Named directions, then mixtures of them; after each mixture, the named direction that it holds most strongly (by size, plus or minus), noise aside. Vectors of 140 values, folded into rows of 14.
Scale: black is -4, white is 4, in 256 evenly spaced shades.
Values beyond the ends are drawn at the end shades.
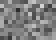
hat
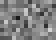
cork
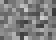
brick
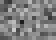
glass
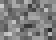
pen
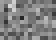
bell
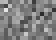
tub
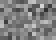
hat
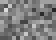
tub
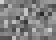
cork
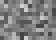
brick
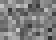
pen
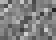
tub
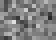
glass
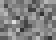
pen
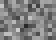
pen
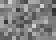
hat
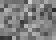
hat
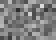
hat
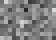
brick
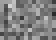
bell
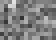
bell
